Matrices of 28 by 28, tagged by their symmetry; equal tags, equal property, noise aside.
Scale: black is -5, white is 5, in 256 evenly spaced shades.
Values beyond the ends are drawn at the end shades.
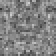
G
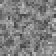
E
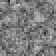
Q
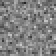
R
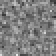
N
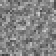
E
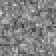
R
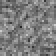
R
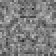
G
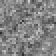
E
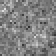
E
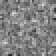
E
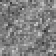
R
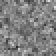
Q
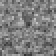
G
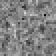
E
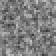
R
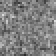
N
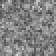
R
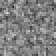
N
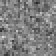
N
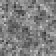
Q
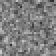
N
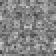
G
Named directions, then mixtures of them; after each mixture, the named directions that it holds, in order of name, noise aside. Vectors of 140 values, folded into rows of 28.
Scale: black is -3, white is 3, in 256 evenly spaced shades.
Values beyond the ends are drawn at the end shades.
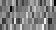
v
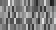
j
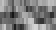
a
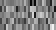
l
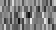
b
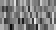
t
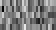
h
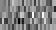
b, l, t.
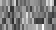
a, h, v.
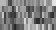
a, b, h.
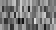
j, t.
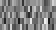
b, j, v.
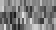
a, b.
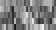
a, j, v.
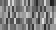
j.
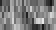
a, h, v.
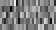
t, v.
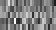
j, v.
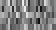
h, j.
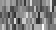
a, j, v.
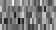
b, j, t.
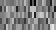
l.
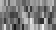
a, b, v.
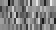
j.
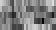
a, h.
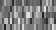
b.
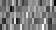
v.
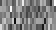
v.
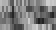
a, h.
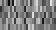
j.
